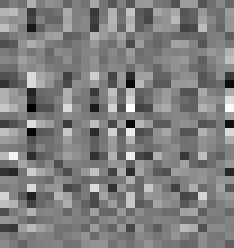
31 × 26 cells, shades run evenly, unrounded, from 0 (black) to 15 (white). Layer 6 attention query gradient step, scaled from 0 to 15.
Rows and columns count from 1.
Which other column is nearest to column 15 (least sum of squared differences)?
1
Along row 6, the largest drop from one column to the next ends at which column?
15
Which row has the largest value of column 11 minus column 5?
24
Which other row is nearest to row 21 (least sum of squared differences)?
9
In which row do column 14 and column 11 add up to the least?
14
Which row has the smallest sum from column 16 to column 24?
5
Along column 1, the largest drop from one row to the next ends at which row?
27
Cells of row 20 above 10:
6
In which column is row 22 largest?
4
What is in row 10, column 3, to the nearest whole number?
7
